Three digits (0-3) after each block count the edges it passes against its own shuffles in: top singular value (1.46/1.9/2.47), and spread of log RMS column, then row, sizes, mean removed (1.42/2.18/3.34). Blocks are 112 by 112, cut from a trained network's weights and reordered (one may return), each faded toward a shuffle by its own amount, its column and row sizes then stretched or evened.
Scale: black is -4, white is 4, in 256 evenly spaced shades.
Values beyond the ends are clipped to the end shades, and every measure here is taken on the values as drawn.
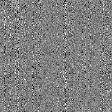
0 3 1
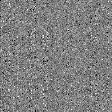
0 2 0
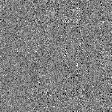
0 2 1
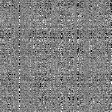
2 3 1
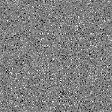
2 1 1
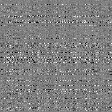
1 1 3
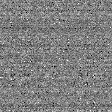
1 1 1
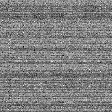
3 1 0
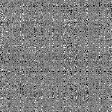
1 3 2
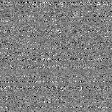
0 1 3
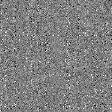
0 2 1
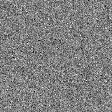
0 0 1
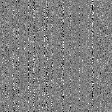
0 3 0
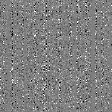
1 3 1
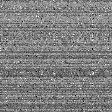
3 1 0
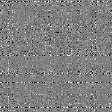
1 2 3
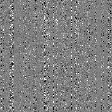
2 3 0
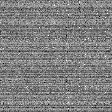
3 1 1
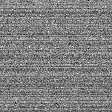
3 0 0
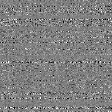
0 1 3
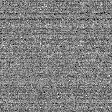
2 1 1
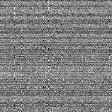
3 2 0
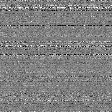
2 0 3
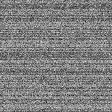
3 0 0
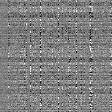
3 3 0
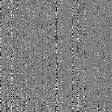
1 3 1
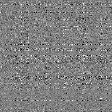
0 2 3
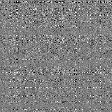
0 2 3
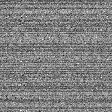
3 0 0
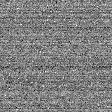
2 0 1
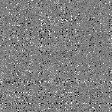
1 2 2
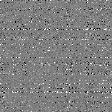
0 1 3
